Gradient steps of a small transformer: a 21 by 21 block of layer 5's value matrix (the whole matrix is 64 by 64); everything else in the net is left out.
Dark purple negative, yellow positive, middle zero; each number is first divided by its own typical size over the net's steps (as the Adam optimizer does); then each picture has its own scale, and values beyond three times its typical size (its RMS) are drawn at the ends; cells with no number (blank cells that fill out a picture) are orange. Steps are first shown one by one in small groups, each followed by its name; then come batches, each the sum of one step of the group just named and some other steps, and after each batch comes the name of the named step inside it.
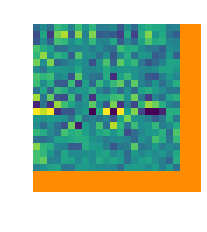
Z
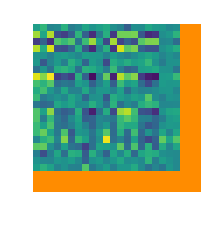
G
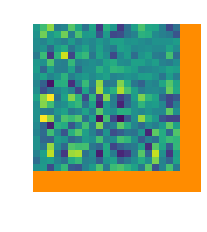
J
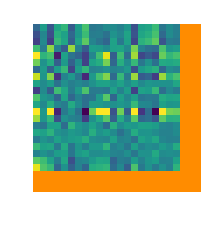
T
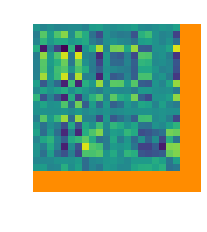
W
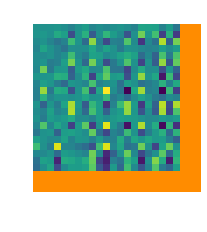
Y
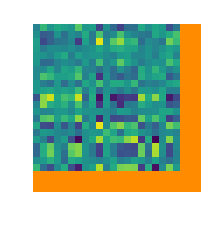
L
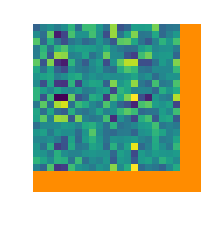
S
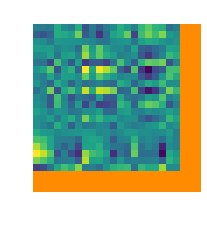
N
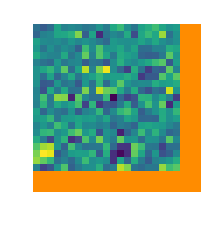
N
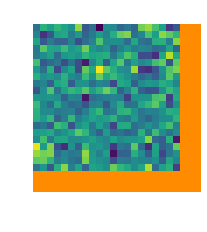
N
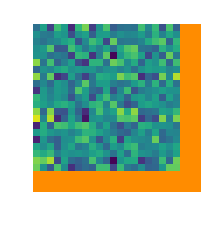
T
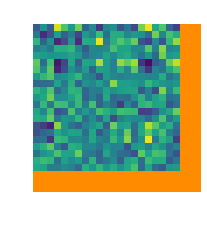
L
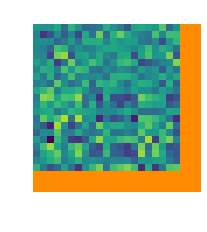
L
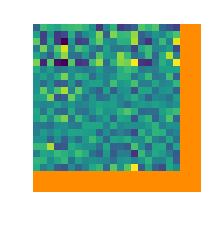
S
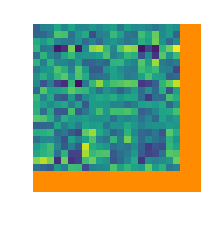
W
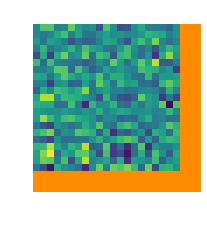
J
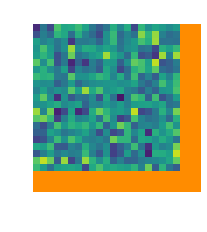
T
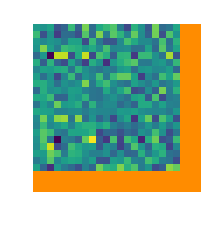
S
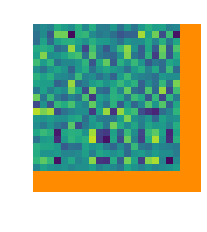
Z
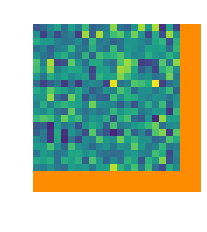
S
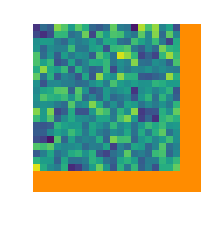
T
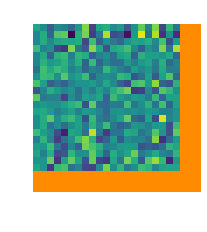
W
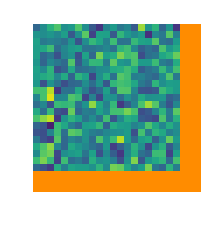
J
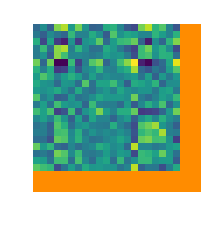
S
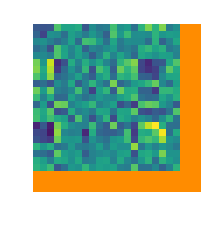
S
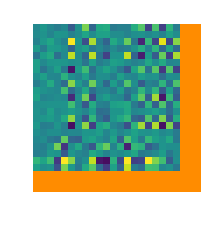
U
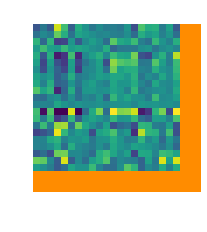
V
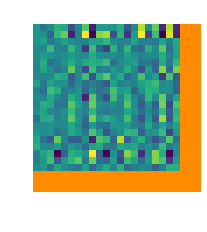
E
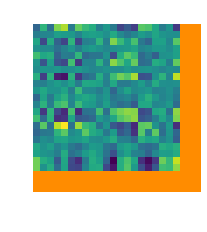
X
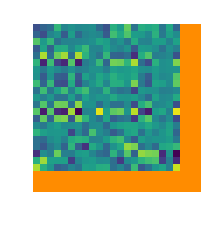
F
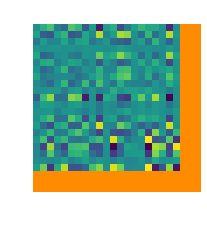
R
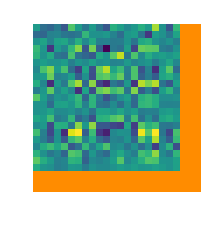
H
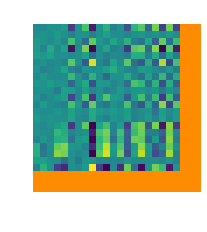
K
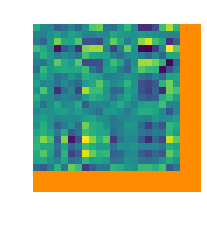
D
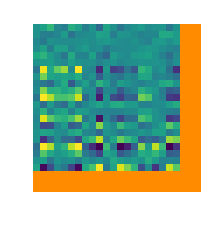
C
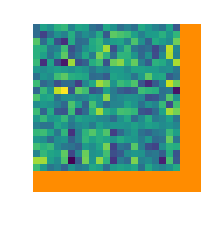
F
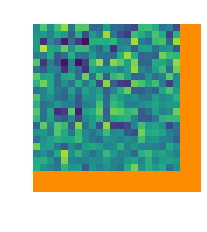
V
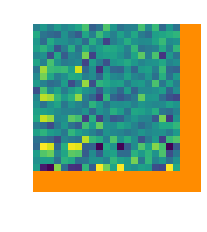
C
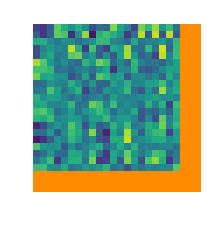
E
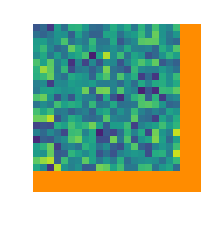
H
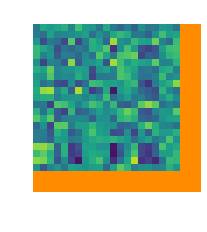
X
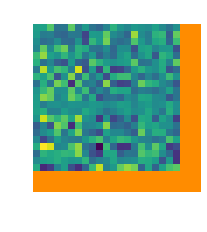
C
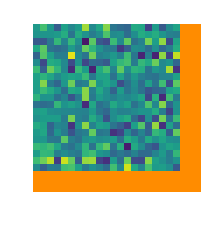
U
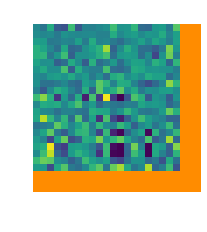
R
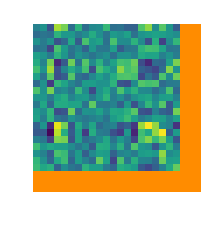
X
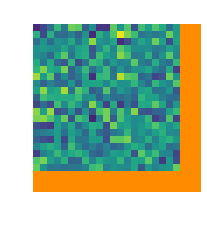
F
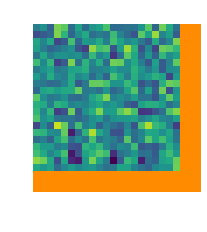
X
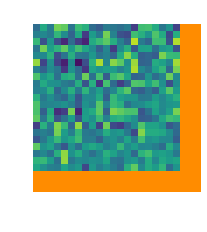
V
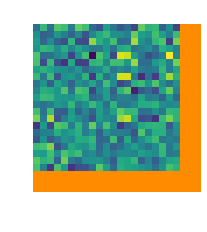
X
